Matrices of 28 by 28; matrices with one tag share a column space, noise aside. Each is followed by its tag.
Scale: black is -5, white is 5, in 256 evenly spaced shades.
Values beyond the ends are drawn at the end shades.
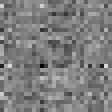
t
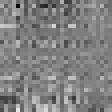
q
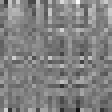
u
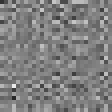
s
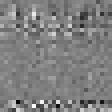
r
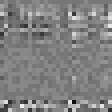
r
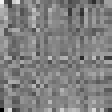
u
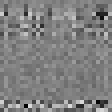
r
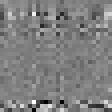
r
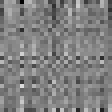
u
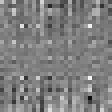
q
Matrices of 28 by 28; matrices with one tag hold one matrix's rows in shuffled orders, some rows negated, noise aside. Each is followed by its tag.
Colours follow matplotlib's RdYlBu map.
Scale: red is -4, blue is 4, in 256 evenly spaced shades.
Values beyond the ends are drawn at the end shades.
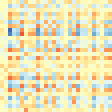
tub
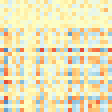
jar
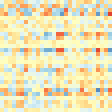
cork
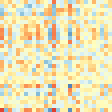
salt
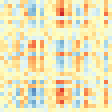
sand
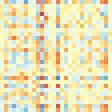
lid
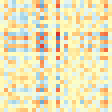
lid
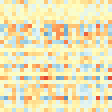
cork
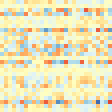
cork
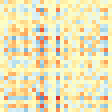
lid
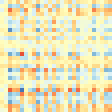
tub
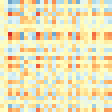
tub
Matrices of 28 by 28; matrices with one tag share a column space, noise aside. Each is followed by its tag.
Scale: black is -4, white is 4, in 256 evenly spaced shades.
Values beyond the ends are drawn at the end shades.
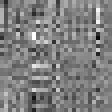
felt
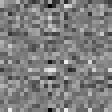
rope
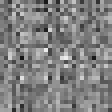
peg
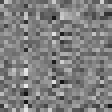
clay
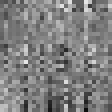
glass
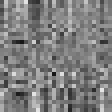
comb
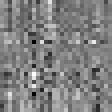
comb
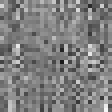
glass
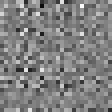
rope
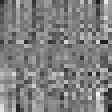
comb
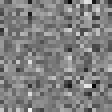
rope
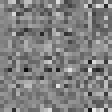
rope
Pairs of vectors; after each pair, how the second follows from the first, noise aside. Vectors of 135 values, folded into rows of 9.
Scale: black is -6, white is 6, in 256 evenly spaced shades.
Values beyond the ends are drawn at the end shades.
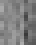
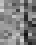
scaled up.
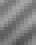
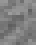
wrapped around, negated, shrunk.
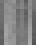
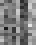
wrapped around, scaled up.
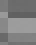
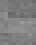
shrunk.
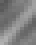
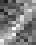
scaled up.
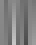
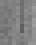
wrapped around, negated, shrunk.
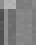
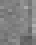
reversed, negated, shrunk.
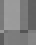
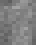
wrapped around, negated, shrunk.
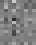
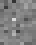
negated, partly zeroed.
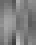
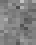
reversed, negated, partly zeroed.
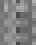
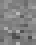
reversed, negated, partly zeroed.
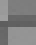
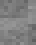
reversed, negated, shrunk.
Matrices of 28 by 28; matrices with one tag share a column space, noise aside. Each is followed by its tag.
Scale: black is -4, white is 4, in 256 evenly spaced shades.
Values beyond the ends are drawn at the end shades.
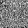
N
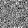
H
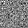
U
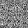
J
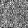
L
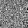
J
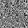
N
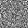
U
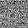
U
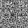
N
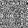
U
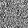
N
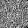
H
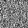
L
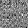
N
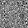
U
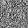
N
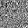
N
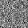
H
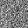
J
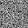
U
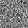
N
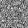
H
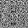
U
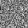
J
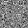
U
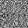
U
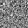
N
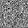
U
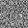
U
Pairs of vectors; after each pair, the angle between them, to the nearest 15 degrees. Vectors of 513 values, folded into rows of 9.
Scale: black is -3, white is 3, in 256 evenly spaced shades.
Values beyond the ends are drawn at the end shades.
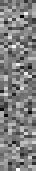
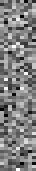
30 degrees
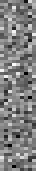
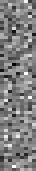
165 degrees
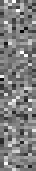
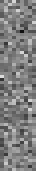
30 degrees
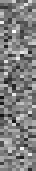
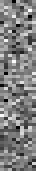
120 degrees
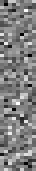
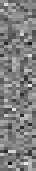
135 degrees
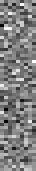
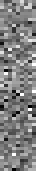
75 degrees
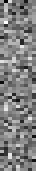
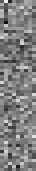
150 degrees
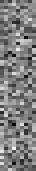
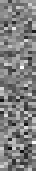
60 degrees
